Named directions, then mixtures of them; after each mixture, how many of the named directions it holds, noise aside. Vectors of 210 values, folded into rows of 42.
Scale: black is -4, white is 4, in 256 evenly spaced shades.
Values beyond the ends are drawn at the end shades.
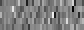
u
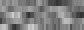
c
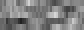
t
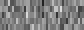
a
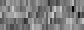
four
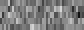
three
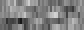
one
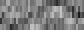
four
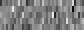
one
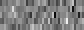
two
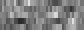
one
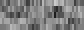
four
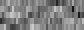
four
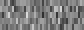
one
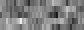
one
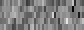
two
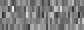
two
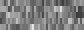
two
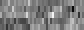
three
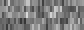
two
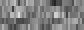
four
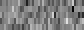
two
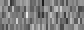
one
